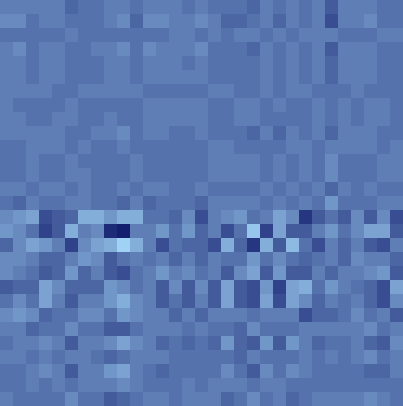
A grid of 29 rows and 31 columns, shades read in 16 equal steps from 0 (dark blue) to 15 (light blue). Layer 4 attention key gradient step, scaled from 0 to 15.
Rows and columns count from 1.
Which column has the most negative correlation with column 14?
7
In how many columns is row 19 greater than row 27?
14
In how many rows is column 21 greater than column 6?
16
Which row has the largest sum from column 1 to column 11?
18
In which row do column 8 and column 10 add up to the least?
17
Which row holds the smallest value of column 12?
15
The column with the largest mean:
10
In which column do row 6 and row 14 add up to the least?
26
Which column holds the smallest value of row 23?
24
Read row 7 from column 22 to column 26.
7 8 8 7 7
